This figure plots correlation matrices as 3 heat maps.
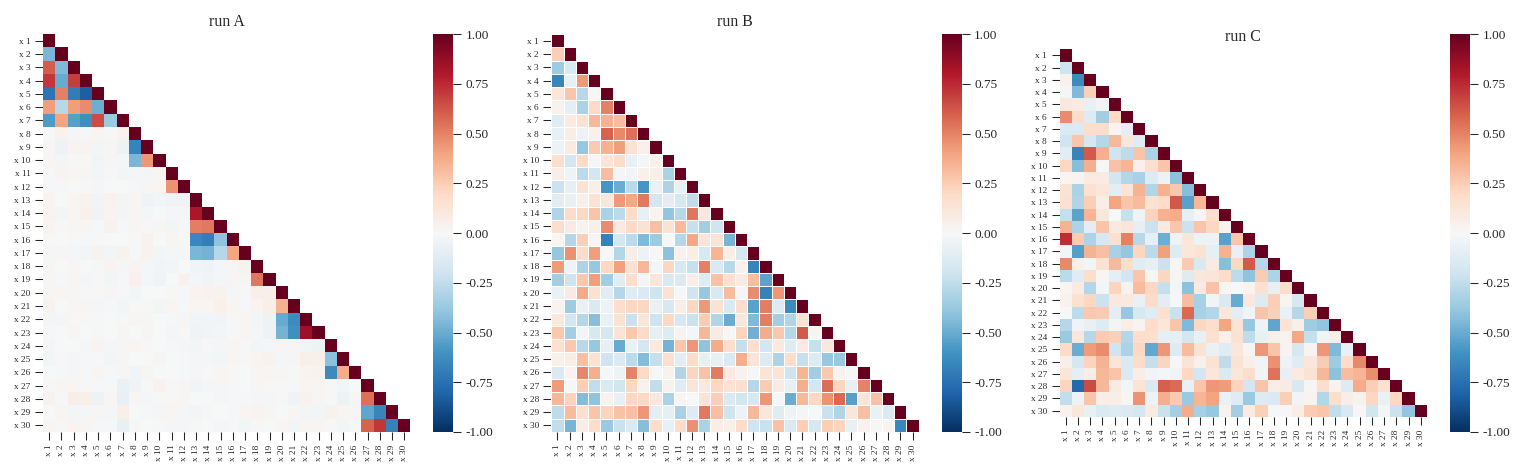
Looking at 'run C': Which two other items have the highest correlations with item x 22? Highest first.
x 11, x 25
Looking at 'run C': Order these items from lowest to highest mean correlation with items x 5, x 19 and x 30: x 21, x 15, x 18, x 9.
x 15, x 9, x 18, x 21
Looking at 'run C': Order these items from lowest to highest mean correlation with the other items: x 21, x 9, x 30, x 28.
x 30, x 21, x 9, x 28
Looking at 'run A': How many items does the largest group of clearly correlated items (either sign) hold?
7
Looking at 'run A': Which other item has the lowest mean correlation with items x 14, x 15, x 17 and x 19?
x 16
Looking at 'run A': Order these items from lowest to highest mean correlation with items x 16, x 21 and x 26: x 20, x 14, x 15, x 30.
x 14, x 15, x 30, x 20
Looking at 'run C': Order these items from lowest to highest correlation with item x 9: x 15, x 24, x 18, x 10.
x 18, x 24, x 15, x 10
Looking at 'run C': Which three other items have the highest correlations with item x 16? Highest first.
x 1, x 18, x 6
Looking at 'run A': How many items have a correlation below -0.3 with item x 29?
3
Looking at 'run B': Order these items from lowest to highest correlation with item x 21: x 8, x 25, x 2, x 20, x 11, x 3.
x 20, x 2, x 25, x 3, x 11, x 8
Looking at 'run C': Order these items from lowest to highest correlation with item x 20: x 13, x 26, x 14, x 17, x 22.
x 22, x 26, x 14, x 17, x 13
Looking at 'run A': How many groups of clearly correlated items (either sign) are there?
8
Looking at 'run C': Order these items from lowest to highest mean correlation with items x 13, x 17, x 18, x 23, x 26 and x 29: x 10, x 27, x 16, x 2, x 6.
x 2, x 16, x 6, x 27, x 10
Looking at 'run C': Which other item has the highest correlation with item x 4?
x 25
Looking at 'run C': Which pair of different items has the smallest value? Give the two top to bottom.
x 2, x 28
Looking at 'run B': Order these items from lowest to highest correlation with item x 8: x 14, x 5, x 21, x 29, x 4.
x 14, x 4, x 21, x 29, x 5
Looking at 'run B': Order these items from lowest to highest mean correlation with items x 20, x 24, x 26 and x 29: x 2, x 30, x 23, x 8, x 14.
x 30, x 23, x 8, x 2, x 14
